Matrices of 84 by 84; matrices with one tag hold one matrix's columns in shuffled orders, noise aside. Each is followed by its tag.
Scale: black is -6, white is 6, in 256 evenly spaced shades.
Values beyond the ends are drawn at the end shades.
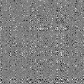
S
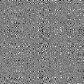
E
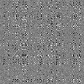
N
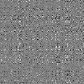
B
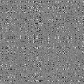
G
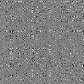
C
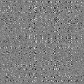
G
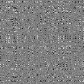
G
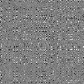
B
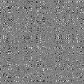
G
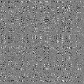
G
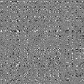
C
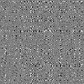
C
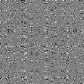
E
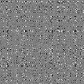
C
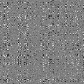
N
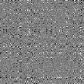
E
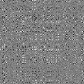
B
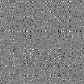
C
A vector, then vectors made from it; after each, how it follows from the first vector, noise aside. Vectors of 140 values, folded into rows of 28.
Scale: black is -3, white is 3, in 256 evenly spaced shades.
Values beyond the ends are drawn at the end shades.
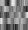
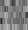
negated, shrunk.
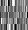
sign-scrambled.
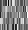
sign-scrambled.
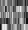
wrapped around.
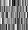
sign-scrambled.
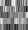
copied.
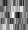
wrapped around, negated.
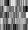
copied.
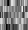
copied.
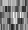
wrapped around, negated.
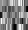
reversed, negated.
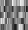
reversed, negated.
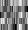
reversed, negated.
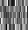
sign-scrambled.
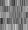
negated, shrunk.
